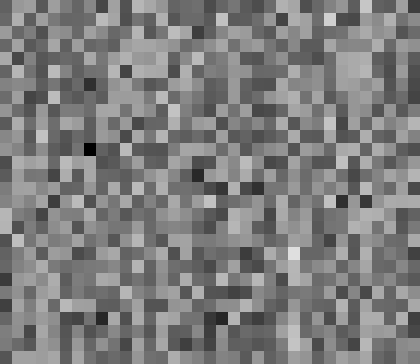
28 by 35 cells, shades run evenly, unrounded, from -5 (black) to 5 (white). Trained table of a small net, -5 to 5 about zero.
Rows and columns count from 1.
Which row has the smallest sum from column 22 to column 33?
11
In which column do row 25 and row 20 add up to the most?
25
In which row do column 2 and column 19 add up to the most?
2
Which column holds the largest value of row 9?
15
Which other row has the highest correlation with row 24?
13
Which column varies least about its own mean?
27
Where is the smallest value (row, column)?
12, 8
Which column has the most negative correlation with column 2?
1
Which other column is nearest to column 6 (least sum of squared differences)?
21
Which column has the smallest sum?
18
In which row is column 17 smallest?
14
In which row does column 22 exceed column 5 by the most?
16
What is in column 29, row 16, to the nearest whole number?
-3
